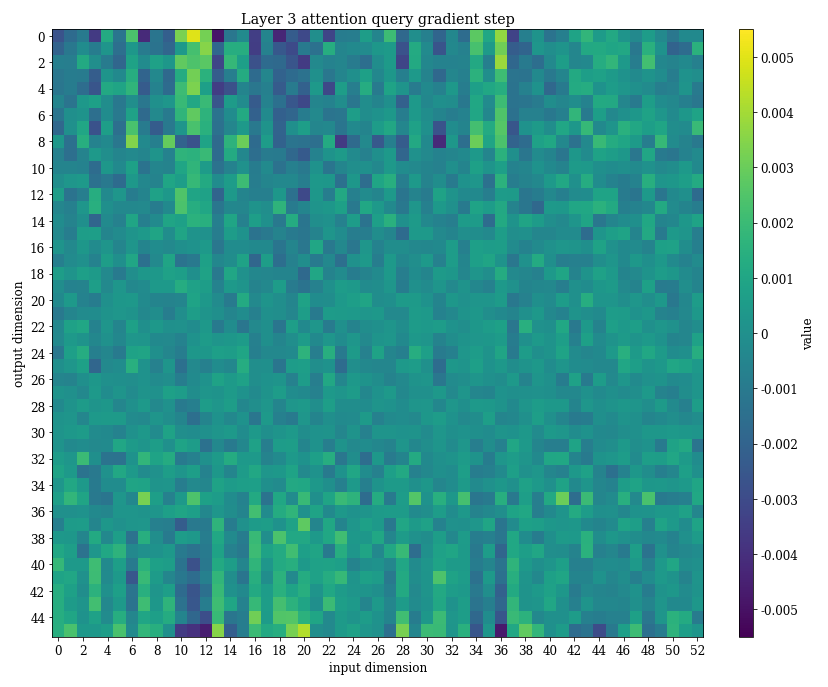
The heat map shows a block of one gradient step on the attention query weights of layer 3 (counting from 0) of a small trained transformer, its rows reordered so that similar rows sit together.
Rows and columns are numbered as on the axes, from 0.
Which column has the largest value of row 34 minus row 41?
6
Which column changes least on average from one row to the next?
30
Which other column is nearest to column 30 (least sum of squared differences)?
47
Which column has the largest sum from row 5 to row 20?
36
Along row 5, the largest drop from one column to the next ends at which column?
13
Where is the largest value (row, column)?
0, 11
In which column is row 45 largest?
20
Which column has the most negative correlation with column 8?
34
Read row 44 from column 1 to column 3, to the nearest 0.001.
0.001 0 0.001
